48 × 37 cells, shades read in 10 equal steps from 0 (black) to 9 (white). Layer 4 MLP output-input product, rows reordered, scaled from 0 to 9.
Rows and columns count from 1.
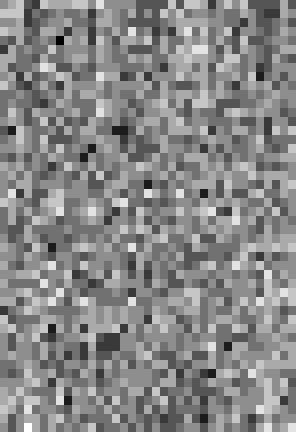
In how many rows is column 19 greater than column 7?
18
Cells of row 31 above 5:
9
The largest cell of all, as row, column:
48, 4
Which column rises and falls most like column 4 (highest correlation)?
34
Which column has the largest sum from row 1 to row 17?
13
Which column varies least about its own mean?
10
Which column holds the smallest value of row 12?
6
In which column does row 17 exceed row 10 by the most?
8
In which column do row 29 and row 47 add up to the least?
26
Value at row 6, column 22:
4
